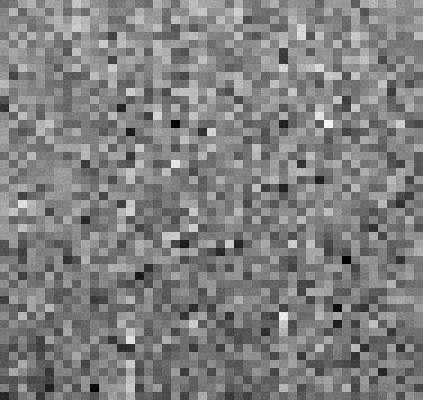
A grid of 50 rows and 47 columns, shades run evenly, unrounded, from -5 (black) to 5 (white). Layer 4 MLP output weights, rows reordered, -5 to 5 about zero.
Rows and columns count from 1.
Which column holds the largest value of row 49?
15
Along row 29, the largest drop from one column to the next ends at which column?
23
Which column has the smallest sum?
28
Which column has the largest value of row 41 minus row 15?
42
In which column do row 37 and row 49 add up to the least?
11
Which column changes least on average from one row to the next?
5
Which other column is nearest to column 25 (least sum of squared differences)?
7
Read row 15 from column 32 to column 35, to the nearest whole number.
2 -1 0 0
